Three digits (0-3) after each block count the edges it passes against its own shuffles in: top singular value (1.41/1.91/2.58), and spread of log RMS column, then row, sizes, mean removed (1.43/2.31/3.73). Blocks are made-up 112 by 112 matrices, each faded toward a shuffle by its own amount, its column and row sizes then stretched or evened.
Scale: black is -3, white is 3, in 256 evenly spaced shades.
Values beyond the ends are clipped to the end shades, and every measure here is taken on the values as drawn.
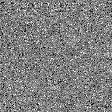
1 0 1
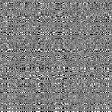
3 2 3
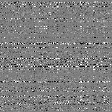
2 1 3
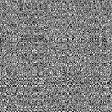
3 1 2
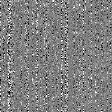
0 3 0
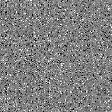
2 1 1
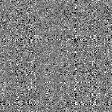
2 2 2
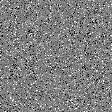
0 1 0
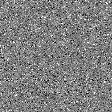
0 0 1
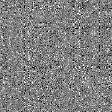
2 2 1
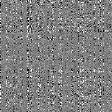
0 3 2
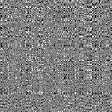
3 2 2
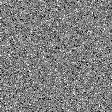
0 0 0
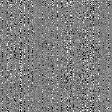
1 3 1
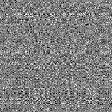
3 0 2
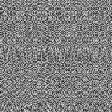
3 1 1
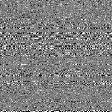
3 0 3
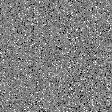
1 1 0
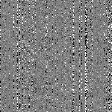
1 3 0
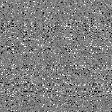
2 1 2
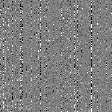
2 3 0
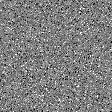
0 0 0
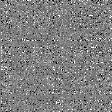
0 2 2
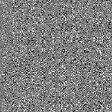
2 2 1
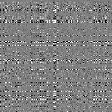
3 2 3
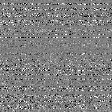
1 1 3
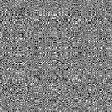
3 1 2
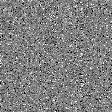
1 1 0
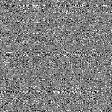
2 0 2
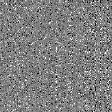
2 2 0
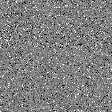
0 0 1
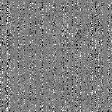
1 3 1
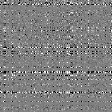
3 2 3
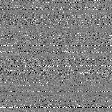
2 0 3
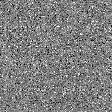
1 0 1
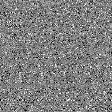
1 0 2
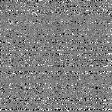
1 1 3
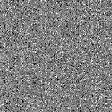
2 1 0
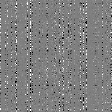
2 3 1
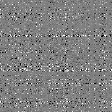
0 2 3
